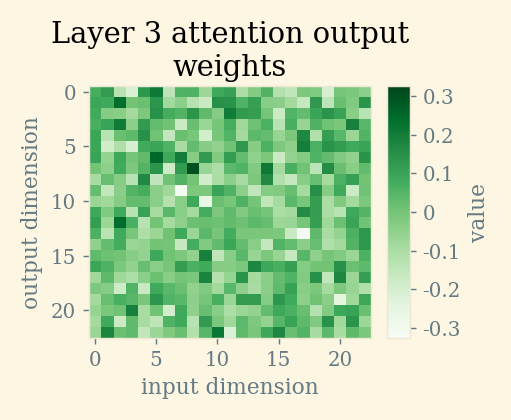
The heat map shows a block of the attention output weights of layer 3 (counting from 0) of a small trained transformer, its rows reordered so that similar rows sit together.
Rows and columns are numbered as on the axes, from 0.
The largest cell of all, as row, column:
7, 8
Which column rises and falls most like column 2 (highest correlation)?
22
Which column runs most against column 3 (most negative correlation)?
4
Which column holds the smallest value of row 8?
9
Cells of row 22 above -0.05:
16
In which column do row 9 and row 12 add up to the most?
18
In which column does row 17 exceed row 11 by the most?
20
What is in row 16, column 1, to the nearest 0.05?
0.05
